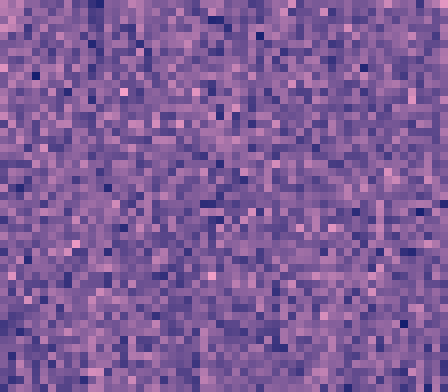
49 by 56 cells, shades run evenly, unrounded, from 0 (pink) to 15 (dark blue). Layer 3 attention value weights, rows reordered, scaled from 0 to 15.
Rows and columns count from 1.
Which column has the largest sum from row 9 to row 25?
12
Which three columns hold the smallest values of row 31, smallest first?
10, 54, 28
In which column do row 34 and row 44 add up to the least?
14
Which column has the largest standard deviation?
27
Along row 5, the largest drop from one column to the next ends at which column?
34
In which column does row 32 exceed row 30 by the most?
48
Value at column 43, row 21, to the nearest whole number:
12
